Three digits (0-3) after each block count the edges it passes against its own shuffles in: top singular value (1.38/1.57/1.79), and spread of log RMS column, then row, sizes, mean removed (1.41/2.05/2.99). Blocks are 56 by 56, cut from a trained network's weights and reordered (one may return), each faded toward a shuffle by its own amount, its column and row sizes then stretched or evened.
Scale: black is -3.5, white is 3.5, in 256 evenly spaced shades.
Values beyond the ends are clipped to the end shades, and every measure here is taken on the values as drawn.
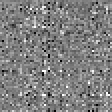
0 2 2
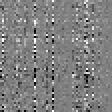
2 3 1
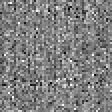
1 1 1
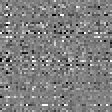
0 2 3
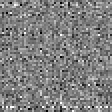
2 1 2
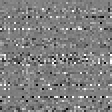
0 1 3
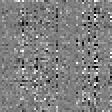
1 3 1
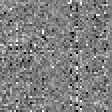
0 2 0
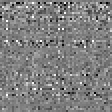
0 0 3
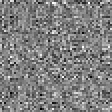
3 1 2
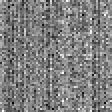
3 1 0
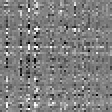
3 3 1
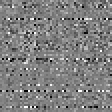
1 1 3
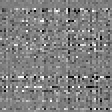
2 1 3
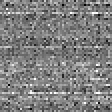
3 1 2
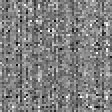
3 1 1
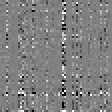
3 3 2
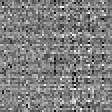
3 2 0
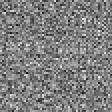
3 1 0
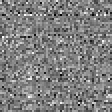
2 0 2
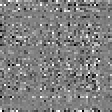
0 2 3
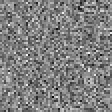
2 1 0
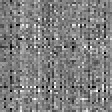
3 2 2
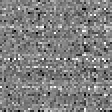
1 1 2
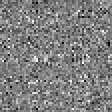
1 1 2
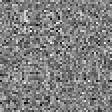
2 1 1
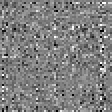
0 2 2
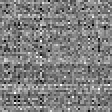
3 2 0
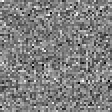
2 0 1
